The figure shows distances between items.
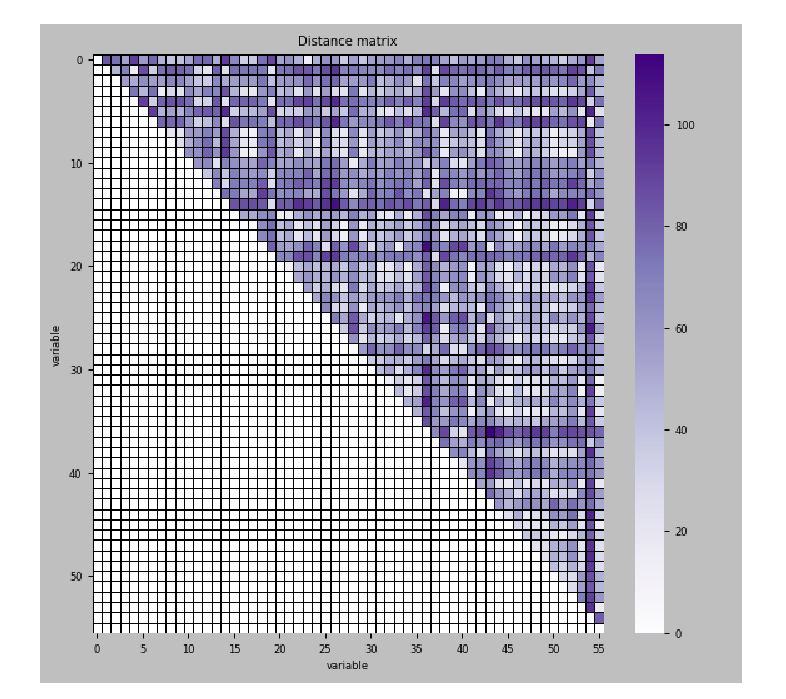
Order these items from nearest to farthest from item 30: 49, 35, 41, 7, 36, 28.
49, 41, 7, 35, 28, 36
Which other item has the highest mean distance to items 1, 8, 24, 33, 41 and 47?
36
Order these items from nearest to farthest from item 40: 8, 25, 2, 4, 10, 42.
10, 8, 2, 42, 4, 25
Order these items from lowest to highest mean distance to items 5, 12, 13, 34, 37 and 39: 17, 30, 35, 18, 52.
17, 35, 30, 52, 18
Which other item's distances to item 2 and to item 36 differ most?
35
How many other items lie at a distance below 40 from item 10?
5
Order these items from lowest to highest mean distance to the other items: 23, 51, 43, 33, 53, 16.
16, 51, 53, 33, 23, 43
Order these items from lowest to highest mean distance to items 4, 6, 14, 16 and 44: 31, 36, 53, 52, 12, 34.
12, 31, 34, 53, 52, 36
